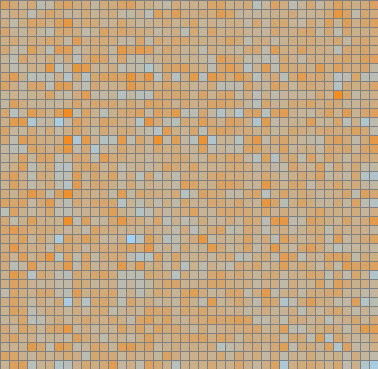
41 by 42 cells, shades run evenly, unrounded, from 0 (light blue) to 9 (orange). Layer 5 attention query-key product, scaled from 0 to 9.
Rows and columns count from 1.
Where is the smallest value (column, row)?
15, 27
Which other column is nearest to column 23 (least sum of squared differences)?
18
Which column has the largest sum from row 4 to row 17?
8
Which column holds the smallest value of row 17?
11
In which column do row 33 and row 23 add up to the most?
30
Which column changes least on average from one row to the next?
36
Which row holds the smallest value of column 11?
17
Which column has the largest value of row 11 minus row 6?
38
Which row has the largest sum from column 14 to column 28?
9
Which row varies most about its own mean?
16
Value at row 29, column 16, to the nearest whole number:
2
